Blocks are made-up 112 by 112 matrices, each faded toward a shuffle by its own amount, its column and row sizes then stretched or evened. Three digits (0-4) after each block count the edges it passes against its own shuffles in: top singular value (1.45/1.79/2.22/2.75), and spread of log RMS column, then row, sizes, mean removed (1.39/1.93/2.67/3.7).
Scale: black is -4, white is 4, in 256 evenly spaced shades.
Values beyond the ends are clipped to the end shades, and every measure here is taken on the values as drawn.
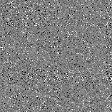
1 2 2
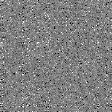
2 2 1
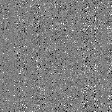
0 3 1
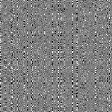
4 4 1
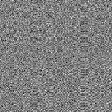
4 0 2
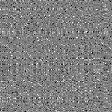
4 0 2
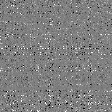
1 2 3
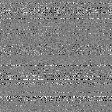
2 1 4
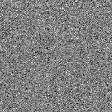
2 0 1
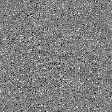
1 1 2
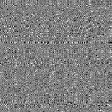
4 1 2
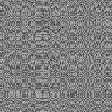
4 0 1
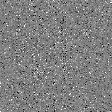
2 1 0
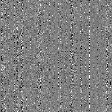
2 4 0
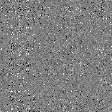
1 2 2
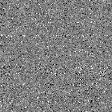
0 1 2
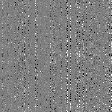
2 4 0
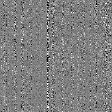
1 4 1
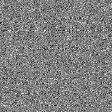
1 0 3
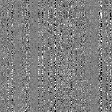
3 4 1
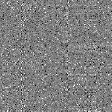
3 2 1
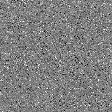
1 0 1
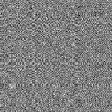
4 1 2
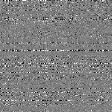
3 1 4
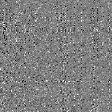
3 3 1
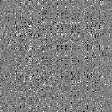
3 3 2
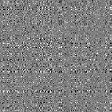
4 3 3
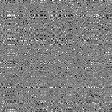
4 0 3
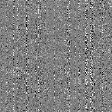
0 4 1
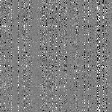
1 4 2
